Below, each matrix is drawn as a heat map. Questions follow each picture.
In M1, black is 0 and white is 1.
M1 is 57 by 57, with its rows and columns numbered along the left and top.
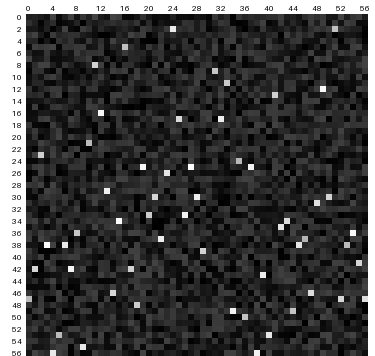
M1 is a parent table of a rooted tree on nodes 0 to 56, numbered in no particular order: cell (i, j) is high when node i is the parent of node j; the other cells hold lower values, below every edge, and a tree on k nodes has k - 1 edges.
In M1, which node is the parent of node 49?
12
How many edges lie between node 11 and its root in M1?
4
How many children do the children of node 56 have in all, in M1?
4
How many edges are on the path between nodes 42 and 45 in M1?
8
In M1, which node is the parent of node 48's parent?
9
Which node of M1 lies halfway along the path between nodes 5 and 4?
38
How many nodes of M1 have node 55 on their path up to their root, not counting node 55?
4
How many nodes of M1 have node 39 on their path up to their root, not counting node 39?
8
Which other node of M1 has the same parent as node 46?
22
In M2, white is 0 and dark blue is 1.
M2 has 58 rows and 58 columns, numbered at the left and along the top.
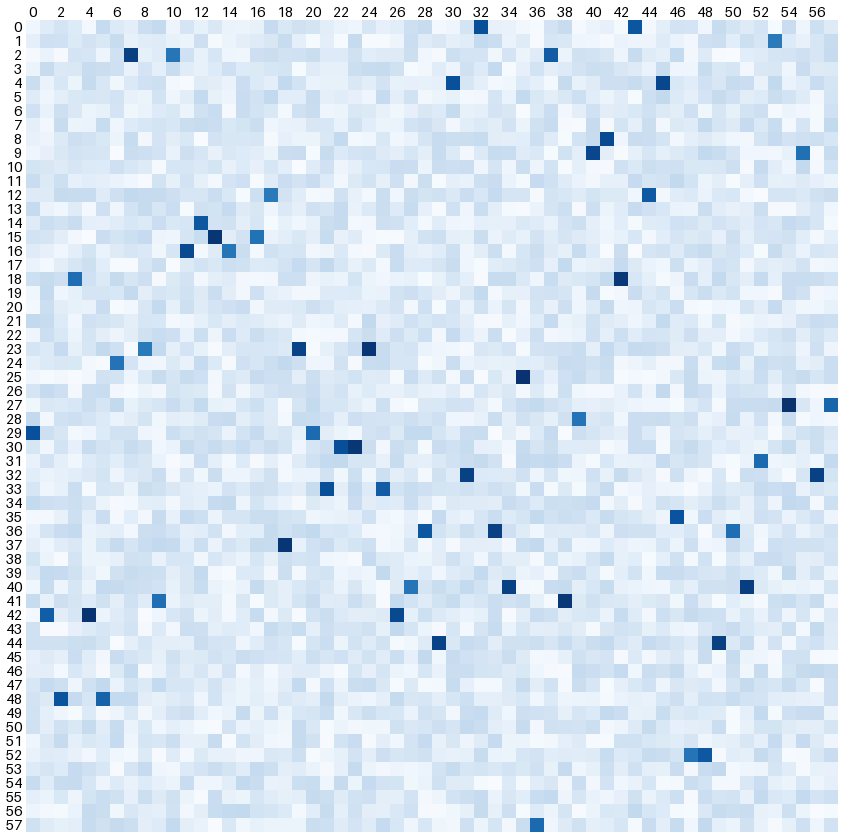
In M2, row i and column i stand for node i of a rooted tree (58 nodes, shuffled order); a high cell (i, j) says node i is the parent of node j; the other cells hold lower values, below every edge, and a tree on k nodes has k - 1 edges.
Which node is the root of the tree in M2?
15
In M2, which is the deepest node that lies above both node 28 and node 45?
4
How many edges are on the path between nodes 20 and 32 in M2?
3
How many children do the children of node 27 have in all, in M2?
1
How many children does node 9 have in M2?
2
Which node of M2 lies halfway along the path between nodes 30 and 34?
41
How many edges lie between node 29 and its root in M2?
5
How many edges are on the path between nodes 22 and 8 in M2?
3
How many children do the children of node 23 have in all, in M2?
2
